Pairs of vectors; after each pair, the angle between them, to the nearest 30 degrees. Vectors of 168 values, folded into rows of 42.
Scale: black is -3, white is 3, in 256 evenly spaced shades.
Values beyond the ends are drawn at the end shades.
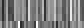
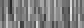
30 degrees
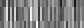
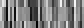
150 degrees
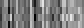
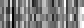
60 degrees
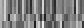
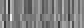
90 degrees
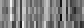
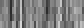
150 degrees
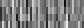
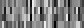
60 degrees
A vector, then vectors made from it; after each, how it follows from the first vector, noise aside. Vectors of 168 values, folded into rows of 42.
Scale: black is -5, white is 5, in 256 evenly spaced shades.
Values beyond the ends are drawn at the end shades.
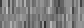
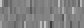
negated, partly zeroed.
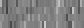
negated, partly zeroed.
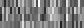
wrapped around, negated, scaled up.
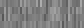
wrapped around, negated, shrunk.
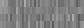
wrapped around, negated, shrunk.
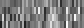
wrapped around, negated, scaled up.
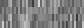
reversed, negated.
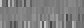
negated, partly zeroed.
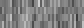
reversed, negated.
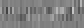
negated, partly zeroed.
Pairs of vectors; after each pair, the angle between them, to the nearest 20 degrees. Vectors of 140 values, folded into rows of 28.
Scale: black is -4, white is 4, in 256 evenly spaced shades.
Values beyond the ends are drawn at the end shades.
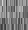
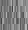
100 degrees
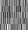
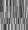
80 degrees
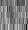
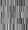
40 degrees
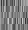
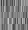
20 degrees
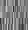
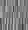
20 degrees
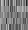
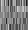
20 degrees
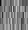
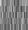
160 degrees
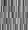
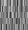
160 degrees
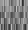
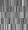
160 degrees
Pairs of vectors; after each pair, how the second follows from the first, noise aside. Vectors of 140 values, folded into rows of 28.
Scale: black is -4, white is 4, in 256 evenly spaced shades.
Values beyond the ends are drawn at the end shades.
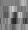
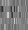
reversed, partly zeroed.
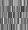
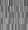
wrapped around, shrunk.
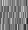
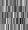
shuffled.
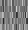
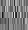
shuffled.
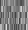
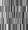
shuffled.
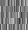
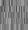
wrapped around, shrunk.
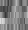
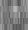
wrapped around, shrunk.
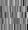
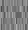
wrapped around, shrunk.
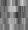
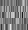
shuffled.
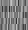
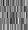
wrapped around, negated.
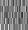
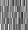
copied.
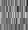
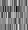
wrapped around, negated.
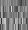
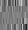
wrapped around, negated, partly zeroed.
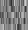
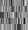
copied.
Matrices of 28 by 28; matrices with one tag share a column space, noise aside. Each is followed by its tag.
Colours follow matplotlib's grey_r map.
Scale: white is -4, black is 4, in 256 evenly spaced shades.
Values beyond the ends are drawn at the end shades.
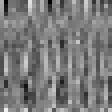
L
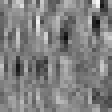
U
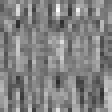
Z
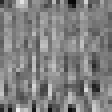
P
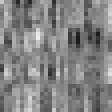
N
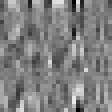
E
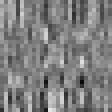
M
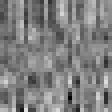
M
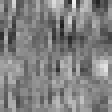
U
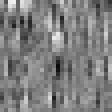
U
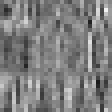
Z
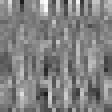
L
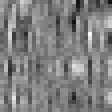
U
